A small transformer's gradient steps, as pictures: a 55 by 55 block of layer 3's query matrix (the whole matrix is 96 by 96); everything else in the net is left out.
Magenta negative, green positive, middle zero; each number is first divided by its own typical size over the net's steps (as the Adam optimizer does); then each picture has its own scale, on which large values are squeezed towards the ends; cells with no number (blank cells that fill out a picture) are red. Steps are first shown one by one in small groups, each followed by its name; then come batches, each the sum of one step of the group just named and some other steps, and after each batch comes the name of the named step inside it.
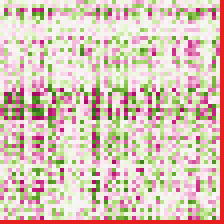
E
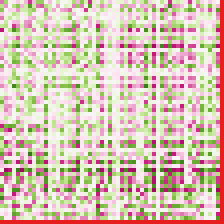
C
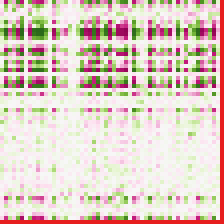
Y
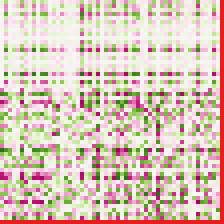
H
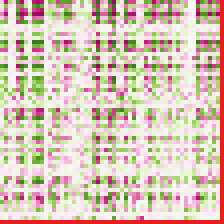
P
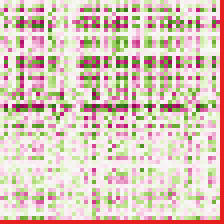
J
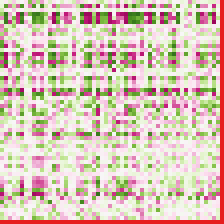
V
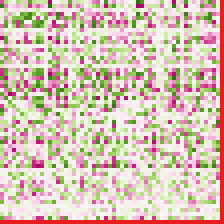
V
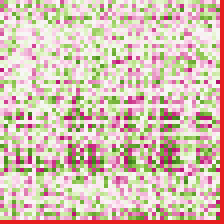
C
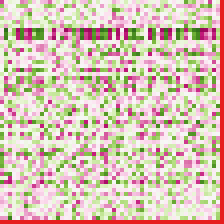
Y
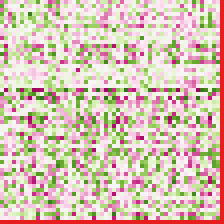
V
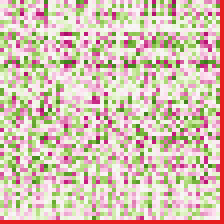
P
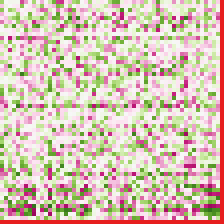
J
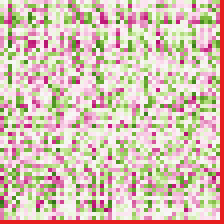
J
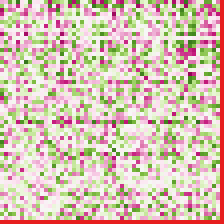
P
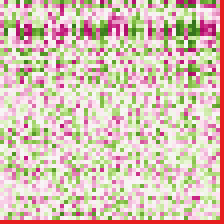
Y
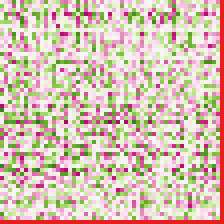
V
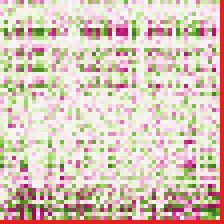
Y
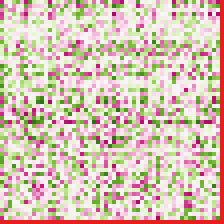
P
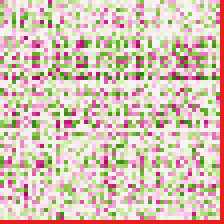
J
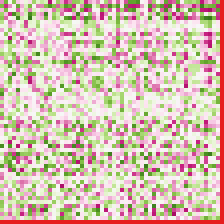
C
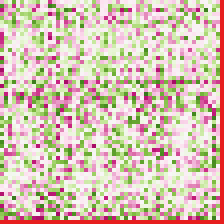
E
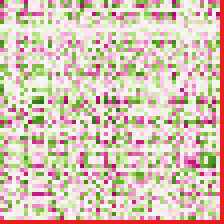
P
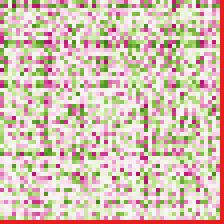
H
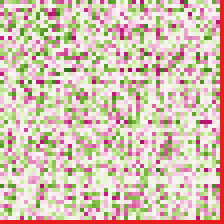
Y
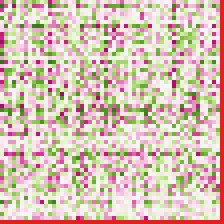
J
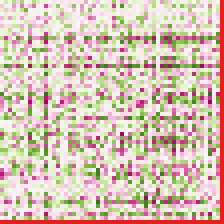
H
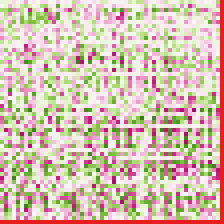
V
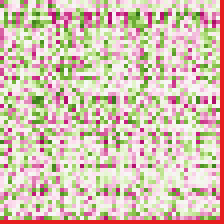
V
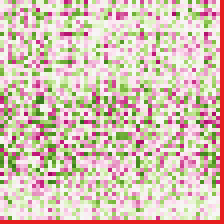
E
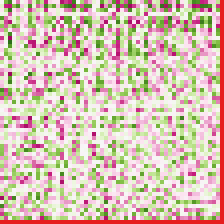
E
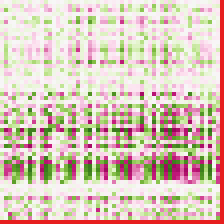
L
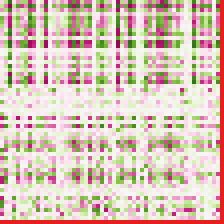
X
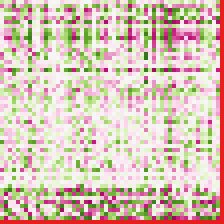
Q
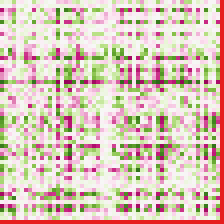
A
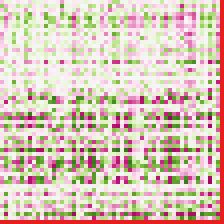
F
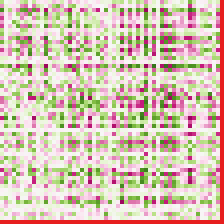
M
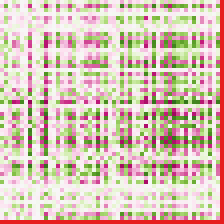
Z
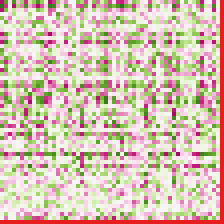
Z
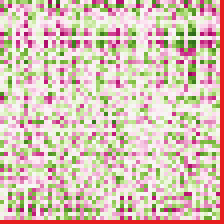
X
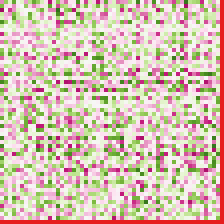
A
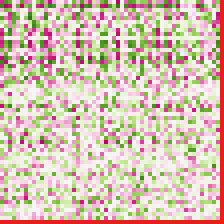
X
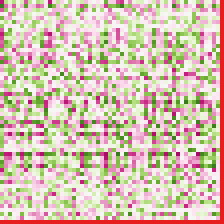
Z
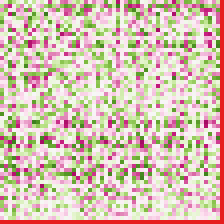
X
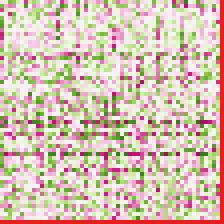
A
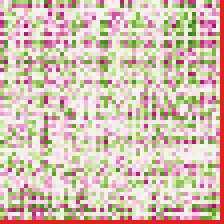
Z
